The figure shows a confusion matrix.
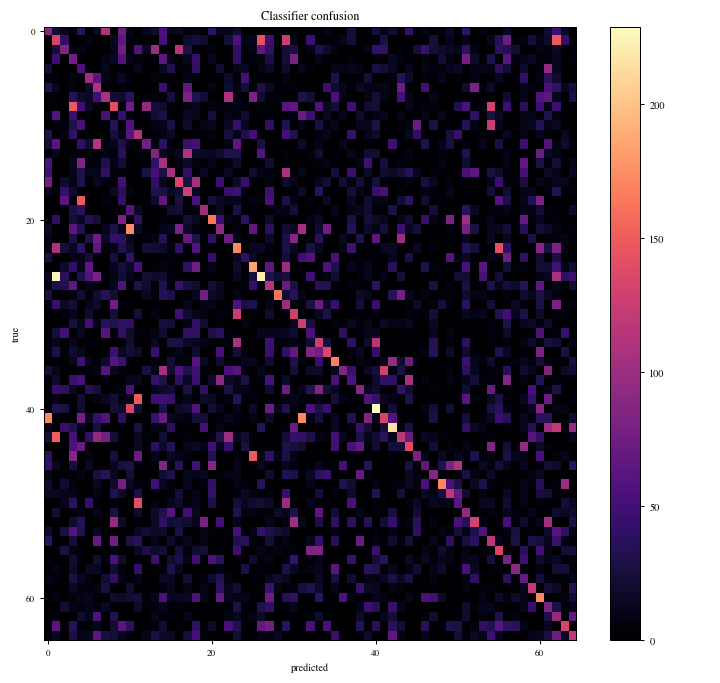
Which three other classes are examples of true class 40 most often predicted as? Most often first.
10, 60, 27
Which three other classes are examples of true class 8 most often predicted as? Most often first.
3, 54, 12
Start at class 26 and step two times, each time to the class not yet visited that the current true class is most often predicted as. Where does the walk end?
62
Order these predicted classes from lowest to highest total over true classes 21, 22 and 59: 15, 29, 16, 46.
46, 15, 29, 16
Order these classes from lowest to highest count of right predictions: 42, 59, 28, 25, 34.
59, 34, 28, 25, 42
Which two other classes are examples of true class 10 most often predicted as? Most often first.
54, 45
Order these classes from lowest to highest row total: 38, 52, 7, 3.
3, 38, 7, 52
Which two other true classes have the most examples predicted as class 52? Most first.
6, 15
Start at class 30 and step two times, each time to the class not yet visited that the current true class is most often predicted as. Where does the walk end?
55
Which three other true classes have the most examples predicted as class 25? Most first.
45, 7, 21
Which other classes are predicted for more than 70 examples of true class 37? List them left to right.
21, 44, 56
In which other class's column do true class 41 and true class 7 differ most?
0
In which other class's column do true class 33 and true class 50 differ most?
11
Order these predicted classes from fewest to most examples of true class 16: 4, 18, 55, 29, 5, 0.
5, 29, 4, 55, 0, 18
